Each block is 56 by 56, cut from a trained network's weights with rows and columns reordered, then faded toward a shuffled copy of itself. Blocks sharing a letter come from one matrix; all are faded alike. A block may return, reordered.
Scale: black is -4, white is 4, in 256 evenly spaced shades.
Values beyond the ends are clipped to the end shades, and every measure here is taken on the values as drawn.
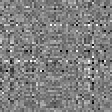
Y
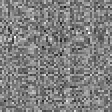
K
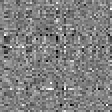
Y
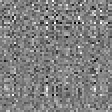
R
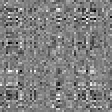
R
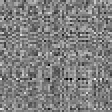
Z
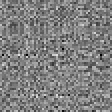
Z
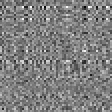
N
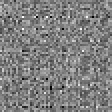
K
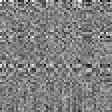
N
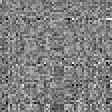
K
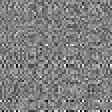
N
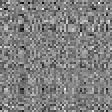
Z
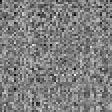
K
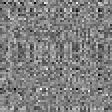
Z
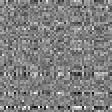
N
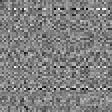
N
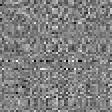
Y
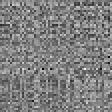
Z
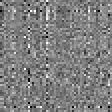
Y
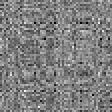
Z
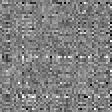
Y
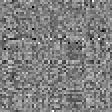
K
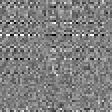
N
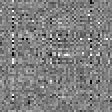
R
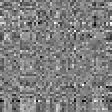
Y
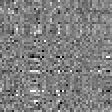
Y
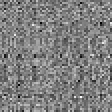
K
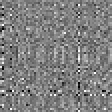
Y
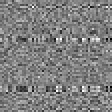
N
